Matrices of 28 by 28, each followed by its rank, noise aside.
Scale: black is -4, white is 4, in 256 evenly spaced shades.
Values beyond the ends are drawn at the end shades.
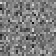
six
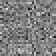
six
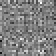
six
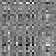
two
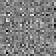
four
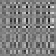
one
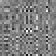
two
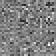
six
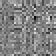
three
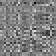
three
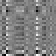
one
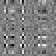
one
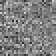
six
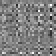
three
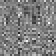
four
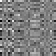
two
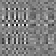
one
